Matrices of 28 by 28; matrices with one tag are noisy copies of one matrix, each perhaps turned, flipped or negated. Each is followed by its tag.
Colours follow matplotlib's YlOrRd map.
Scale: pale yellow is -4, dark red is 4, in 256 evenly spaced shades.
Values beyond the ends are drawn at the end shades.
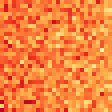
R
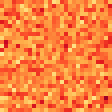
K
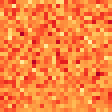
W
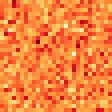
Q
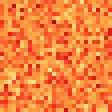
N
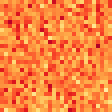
K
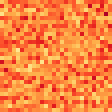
K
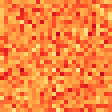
W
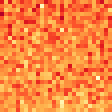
R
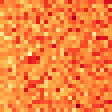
R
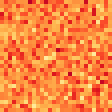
N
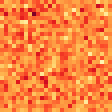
N
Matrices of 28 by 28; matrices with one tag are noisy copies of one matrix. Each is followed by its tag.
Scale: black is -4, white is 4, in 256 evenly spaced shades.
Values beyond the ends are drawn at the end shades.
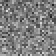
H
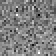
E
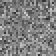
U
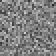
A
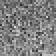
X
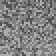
X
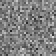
A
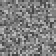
U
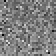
X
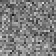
H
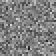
A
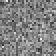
U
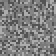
U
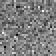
E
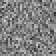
A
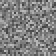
A
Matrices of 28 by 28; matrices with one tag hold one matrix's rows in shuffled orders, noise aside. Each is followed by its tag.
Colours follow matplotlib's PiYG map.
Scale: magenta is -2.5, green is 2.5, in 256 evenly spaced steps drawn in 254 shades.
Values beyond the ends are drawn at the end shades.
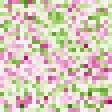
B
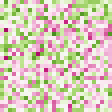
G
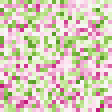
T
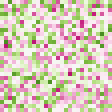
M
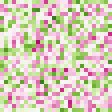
G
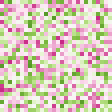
T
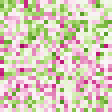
T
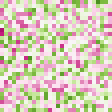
T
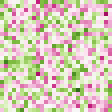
G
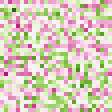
B
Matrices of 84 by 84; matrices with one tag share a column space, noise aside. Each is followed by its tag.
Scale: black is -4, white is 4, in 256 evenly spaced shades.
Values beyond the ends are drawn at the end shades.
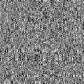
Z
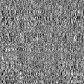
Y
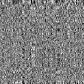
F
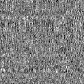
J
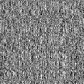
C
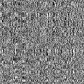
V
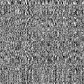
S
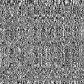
F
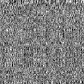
F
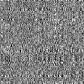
Z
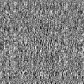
C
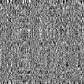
F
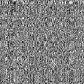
S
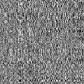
V
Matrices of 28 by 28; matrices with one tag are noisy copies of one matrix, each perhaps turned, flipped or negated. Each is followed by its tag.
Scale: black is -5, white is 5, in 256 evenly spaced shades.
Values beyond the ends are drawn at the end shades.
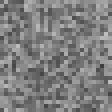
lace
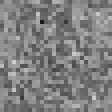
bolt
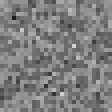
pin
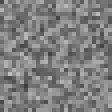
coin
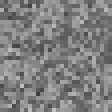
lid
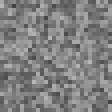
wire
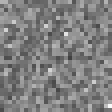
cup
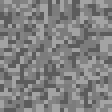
pin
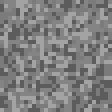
bolt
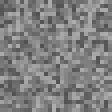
pin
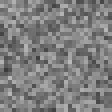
cup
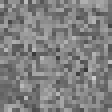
bolt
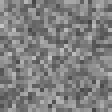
cup
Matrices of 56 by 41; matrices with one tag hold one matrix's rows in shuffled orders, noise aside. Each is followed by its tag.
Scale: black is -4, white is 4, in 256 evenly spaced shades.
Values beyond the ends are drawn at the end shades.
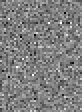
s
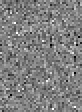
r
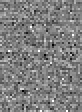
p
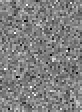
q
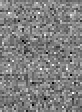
p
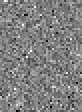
q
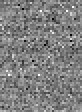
p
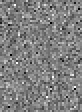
r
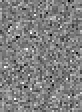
q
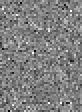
s
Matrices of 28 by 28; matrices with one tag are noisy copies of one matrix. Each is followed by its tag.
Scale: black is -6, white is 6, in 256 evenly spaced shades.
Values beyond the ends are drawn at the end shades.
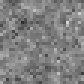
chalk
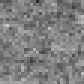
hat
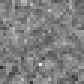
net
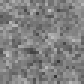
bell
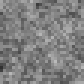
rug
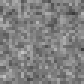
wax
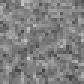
net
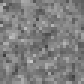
net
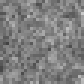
rug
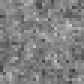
rug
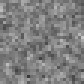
net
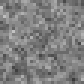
net
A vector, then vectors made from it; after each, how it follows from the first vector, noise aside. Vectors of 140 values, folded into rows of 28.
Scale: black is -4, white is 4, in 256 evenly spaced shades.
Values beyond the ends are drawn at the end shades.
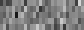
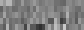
negated, partly zeroed.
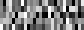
wrapped around, scaled up.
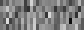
wrapped around.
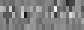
wrapped around, negated, partly zeroed.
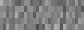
negated, shrunk.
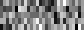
wrapped around, scaled up.
